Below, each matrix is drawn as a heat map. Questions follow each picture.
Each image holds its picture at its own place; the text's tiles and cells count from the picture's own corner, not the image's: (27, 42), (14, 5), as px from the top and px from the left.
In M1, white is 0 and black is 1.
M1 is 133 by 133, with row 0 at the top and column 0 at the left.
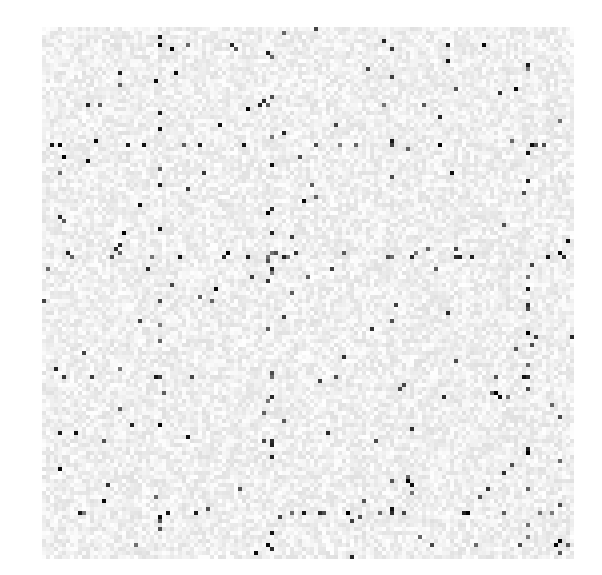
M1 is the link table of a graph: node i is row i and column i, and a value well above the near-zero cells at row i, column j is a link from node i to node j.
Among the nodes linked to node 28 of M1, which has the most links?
node 87
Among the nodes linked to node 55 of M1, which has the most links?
node 103
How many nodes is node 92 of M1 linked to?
4
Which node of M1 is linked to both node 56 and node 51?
node 57
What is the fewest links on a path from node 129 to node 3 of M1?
4
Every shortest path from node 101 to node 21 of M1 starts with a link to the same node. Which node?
node 4
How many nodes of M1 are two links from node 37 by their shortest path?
9
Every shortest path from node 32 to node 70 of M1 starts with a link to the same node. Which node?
node 5
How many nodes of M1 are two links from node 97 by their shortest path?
6
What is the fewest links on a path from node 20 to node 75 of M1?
4
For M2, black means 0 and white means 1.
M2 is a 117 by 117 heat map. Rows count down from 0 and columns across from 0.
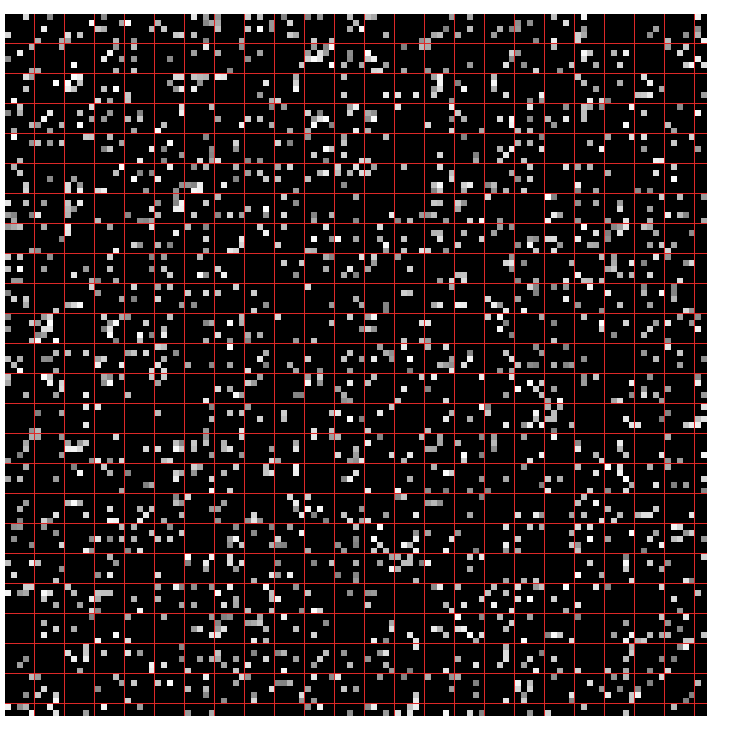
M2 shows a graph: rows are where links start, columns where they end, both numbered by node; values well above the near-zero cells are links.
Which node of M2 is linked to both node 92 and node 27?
node 38
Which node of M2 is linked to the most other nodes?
node 33
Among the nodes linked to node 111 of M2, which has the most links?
node 87
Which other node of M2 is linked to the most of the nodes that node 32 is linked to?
node 48
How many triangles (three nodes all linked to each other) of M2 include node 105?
7
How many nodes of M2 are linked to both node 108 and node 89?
2
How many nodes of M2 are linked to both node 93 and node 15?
3
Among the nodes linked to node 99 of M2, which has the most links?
node 51
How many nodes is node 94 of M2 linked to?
10
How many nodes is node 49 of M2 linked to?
8
